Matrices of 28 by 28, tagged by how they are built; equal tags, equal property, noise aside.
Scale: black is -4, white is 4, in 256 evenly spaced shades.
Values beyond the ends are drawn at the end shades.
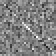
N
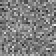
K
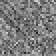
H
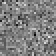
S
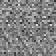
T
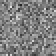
K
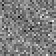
H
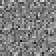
T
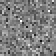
N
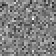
K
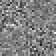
S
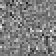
S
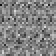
T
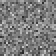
T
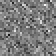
H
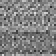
T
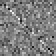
N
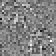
S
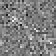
S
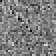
N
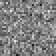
K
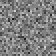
K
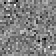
S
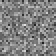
T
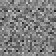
T
